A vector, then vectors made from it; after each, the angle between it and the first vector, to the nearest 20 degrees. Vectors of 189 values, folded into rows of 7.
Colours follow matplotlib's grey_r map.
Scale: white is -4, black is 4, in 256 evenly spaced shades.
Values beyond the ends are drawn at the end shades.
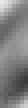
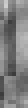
60 degrees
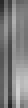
120 degrees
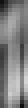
140 degrees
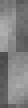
120 degrees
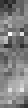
140 degrees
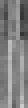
100 degrees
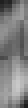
160 degrees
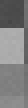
100 degrees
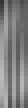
120 degrees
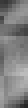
140 degrees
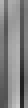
80 degrees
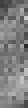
140 degrees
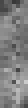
140 degrees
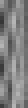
100 degrees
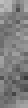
40 degrees
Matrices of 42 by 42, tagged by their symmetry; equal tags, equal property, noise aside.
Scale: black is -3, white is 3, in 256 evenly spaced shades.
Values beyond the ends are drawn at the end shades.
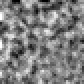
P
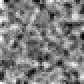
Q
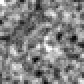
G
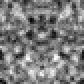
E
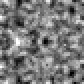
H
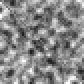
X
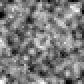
X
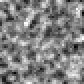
Q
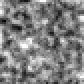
Q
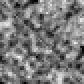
X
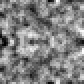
H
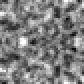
H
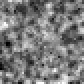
Q
